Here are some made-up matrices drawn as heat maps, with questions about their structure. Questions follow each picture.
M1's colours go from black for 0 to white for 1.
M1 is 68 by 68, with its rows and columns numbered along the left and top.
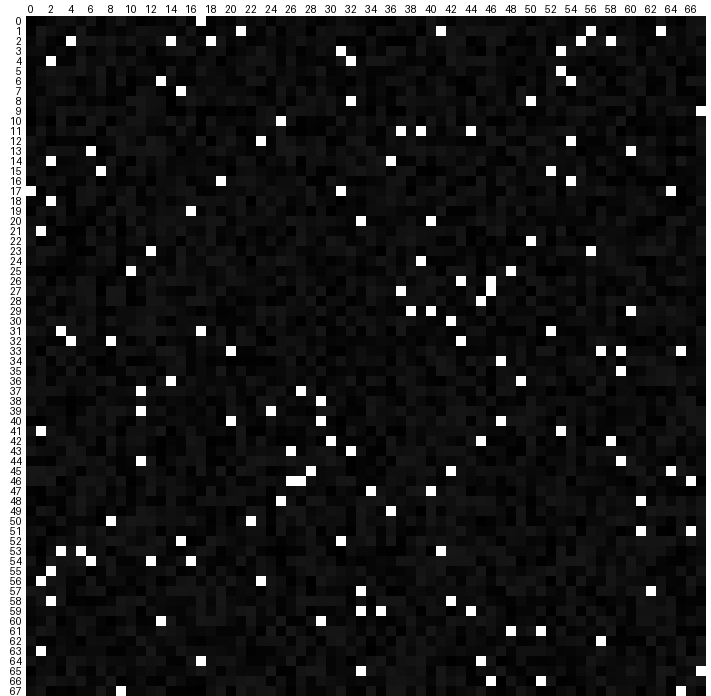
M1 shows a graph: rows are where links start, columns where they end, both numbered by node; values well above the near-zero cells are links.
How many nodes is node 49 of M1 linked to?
1
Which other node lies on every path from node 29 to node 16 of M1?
node 54
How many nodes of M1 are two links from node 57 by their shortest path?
3
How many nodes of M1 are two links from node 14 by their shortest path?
5
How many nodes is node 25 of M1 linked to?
2
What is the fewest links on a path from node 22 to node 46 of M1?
6
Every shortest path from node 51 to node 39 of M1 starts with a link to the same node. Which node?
node 66
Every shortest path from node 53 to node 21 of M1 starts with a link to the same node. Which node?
node 41
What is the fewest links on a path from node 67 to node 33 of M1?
2
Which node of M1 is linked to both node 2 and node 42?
node 58
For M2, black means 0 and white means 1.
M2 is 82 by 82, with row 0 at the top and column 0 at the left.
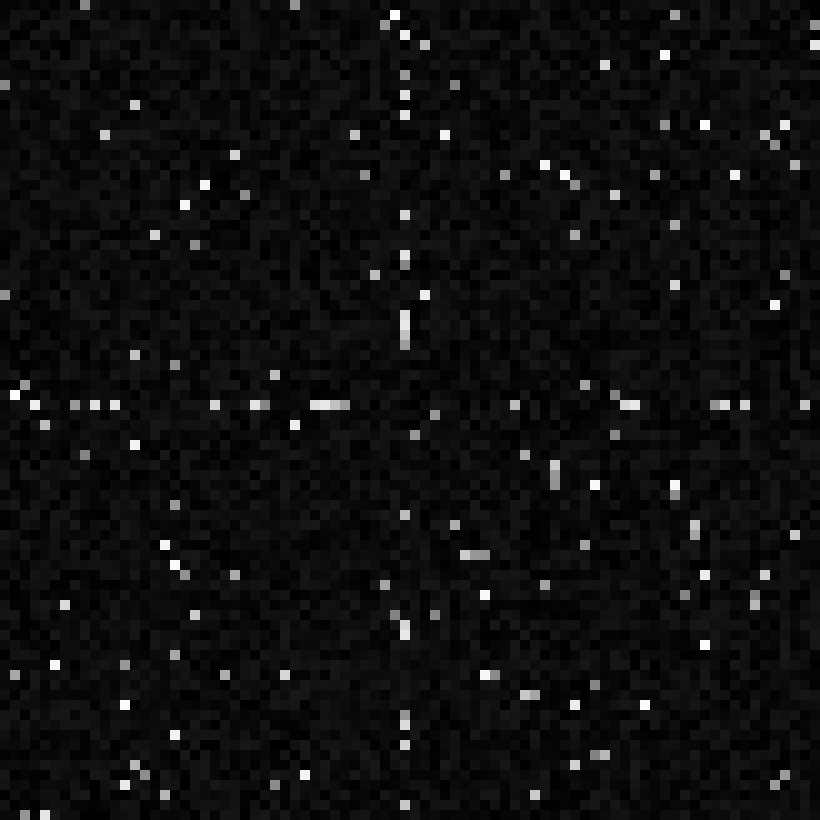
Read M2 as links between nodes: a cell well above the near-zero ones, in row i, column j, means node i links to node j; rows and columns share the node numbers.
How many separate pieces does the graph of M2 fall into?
5
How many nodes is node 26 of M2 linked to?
1
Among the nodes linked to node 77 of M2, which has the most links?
node 78
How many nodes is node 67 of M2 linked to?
5
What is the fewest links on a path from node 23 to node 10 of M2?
4
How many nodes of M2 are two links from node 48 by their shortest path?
8
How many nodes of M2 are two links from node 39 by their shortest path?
3
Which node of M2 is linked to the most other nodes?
node 40
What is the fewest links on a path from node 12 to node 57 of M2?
2
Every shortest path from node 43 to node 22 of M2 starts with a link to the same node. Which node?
node 61
